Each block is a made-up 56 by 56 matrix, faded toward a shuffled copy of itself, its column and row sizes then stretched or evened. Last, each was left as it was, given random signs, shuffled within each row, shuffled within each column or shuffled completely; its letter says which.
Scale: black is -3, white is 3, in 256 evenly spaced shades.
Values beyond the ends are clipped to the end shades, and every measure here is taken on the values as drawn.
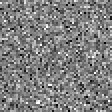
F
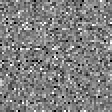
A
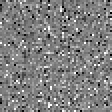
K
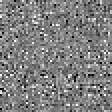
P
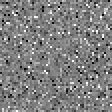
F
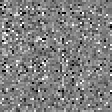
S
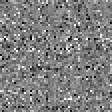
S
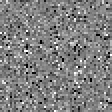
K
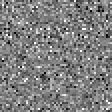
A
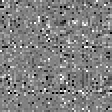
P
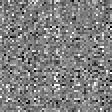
P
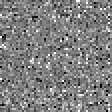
S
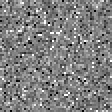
F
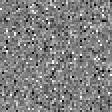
K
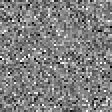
A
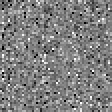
K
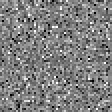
K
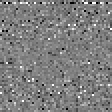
A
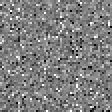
K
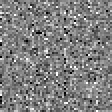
K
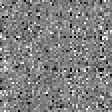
P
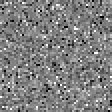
F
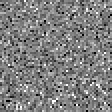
F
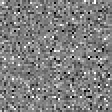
S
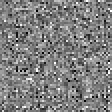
P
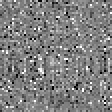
P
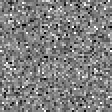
F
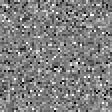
A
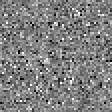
A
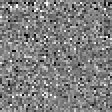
S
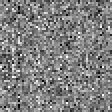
K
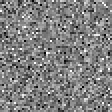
F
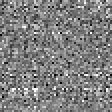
P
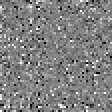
S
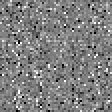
K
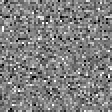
A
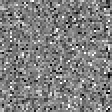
K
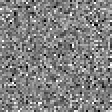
S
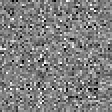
P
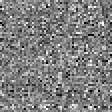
P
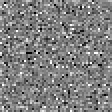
A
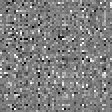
P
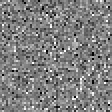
K
